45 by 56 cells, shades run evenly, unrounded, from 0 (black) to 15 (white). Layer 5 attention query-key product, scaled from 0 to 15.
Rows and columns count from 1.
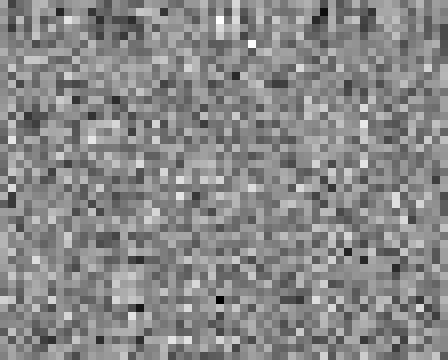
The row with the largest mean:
9
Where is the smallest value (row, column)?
38, 28
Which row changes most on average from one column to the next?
3
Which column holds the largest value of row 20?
8
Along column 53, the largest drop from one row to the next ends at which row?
40
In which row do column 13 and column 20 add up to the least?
4
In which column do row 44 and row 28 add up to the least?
30
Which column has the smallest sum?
10
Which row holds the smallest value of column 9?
21
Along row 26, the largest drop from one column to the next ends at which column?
51
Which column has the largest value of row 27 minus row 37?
7
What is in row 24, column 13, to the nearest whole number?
12
